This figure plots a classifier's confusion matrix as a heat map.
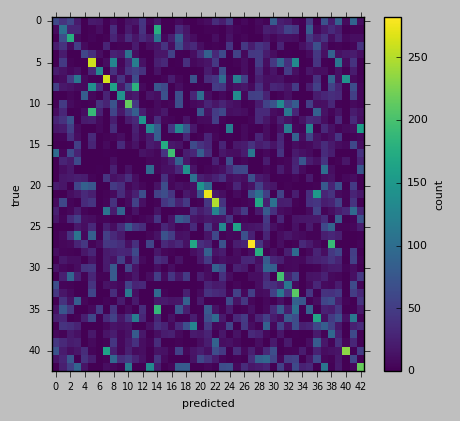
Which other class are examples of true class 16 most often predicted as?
27
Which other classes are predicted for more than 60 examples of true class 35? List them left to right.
1, 14, 17, 21, 31, 33
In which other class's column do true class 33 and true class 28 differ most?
31
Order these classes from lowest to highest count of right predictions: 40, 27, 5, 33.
33, 40, 5, 27
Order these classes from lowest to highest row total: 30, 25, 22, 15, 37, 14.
14, 30, 15, 25, 37, 22
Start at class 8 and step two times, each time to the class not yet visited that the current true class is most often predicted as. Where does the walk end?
5
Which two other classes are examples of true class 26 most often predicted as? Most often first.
3, 5
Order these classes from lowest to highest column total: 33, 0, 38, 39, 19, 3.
0, 19, 3, 39, 38, 33
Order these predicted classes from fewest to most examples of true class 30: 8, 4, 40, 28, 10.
40, 28, 4, 10, 8
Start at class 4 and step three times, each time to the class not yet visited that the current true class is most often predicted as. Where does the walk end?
2
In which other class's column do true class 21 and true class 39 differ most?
28
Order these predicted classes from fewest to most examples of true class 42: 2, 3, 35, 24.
35, 2, 24, 3
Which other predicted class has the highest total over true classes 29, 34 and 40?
7
